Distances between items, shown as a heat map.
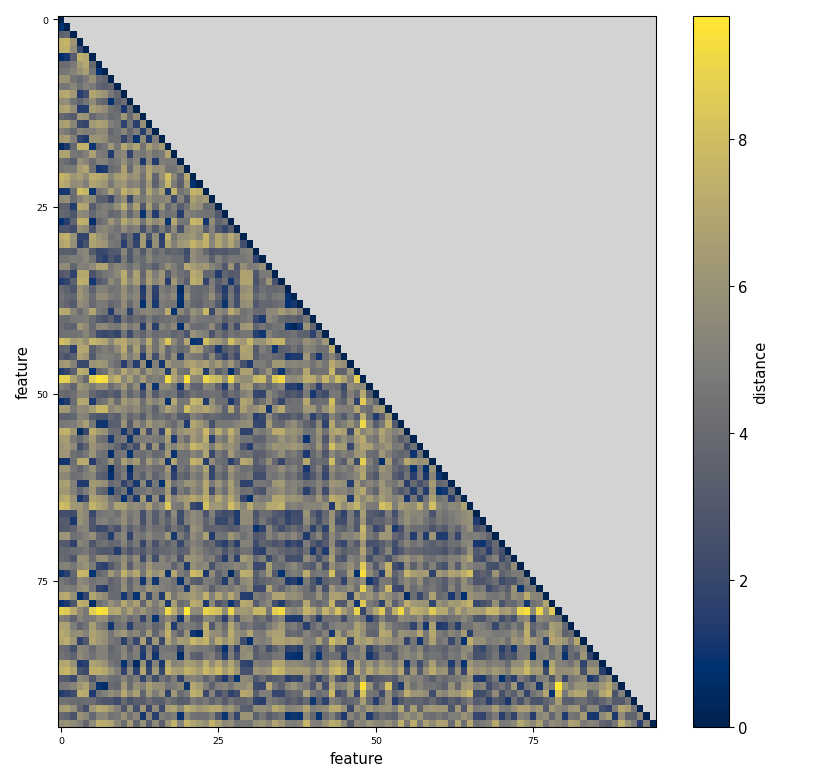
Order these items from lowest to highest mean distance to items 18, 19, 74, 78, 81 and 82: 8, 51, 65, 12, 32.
8, 32, 51, 65, 12
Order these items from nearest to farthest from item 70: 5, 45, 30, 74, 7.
45, 5, 74, 7, 30
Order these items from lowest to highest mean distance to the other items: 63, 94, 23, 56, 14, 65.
63, 56, 14, 23, 94, 65
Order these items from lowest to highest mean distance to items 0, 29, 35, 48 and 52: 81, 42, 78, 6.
78, 42, 81, 6
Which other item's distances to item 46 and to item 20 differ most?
14
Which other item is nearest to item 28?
88
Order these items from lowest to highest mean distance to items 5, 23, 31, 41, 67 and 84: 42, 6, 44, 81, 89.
44, 42, 6, 89, 81
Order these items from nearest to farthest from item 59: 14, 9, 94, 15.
9, 15, 94, 14
